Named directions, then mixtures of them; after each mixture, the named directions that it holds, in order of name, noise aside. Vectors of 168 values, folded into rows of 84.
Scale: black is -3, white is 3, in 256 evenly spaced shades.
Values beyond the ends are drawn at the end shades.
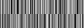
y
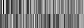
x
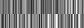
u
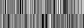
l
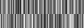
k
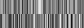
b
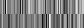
b, l.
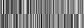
u, x.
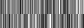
l, u.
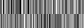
k, x.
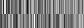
x.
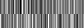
b, k, u.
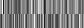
b, k, x.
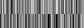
u, x.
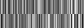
b, k, u.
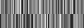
b, k.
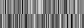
b, l.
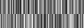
k.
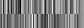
k, l, x.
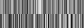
b.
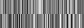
b.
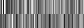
x.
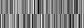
b, k, u.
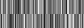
b, k.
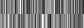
l.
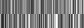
u.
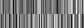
b, u.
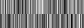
b, l, y.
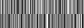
b, y.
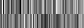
k, l, x.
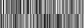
k, x.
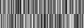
k.
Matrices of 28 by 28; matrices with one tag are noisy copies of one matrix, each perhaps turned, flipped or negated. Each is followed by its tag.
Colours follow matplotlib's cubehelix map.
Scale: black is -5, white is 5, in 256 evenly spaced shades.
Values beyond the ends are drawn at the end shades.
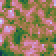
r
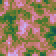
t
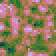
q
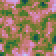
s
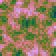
t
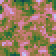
s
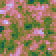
q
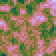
r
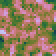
s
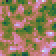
q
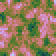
t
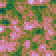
q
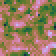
q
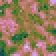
r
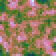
s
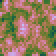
t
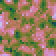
s
